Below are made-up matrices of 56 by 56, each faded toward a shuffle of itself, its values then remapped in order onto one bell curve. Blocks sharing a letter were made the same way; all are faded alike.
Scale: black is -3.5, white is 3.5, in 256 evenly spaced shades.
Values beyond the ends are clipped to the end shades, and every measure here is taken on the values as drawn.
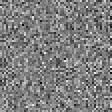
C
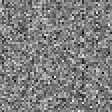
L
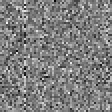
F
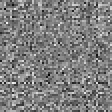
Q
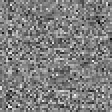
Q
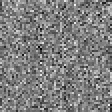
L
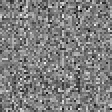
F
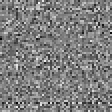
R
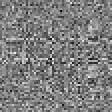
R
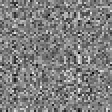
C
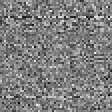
Q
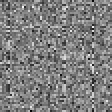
C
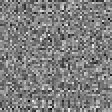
C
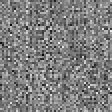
C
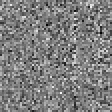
F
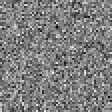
L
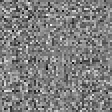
Q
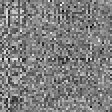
R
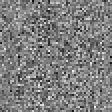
L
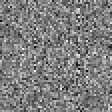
L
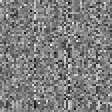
C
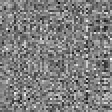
C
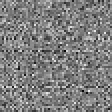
Q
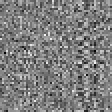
C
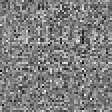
R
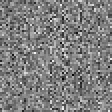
F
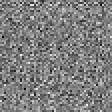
Q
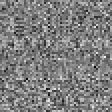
Q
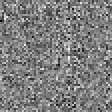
F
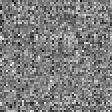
R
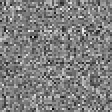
R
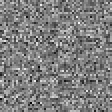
Q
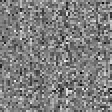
F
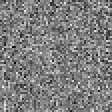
L
